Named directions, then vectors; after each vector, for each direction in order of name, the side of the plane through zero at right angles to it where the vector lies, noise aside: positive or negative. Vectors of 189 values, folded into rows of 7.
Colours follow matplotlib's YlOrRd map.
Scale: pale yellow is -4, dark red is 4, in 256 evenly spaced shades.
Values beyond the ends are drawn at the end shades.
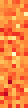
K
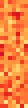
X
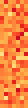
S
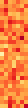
positive, positive, negative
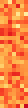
positive, negative, negative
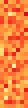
negative, positive, negative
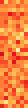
negative, negative, positive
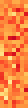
negative, positive, negative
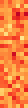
negative, positive, positive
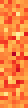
negative, negative, negative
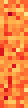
positive, negative, positive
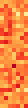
positive, negative, negative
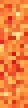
negative, negative, negative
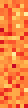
positive, negative, negative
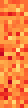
positive, negative, positive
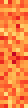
negative, negative, positive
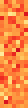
negative, positive, negative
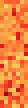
positive, positive, positive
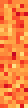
negative, positive, positive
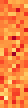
negative, positive, negative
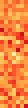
positive, positive, negative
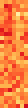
positive, negative, negative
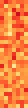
negative, positive, positive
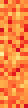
positive, positive, negative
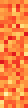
negative, negative, negative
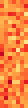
positive, negative, positive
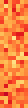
positive, positive, positive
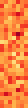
positive, positive, positive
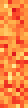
negative, positive, positive
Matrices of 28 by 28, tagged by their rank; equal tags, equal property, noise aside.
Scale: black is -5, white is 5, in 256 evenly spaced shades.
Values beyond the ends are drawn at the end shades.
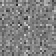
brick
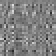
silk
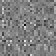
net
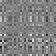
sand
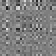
sand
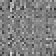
silk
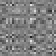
sand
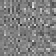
net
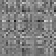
silk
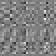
sand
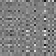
sand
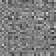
net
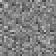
brick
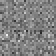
brick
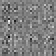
net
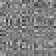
net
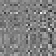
silk
